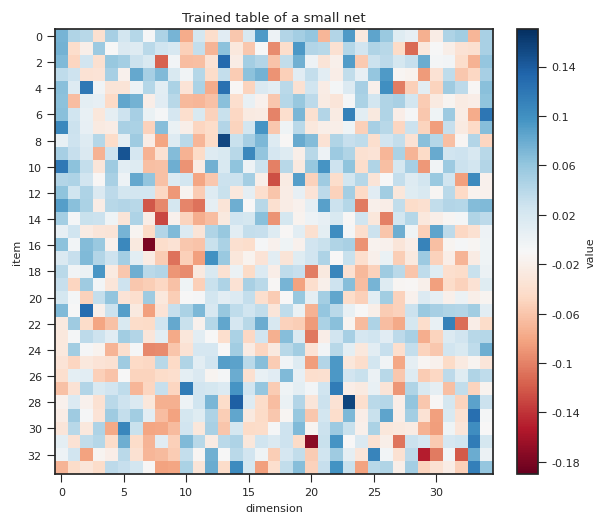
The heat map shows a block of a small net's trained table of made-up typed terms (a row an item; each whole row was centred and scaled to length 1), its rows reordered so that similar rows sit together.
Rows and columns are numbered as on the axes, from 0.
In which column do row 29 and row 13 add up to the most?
33
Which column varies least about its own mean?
18
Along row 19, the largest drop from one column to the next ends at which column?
19
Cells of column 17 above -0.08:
28
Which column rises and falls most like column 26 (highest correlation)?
7
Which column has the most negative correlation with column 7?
5
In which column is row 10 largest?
0
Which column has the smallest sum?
17
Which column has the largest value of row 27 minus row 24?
10
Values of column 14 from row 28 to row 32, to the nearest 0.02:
0.14 0.08 0.02 0.04 0.04
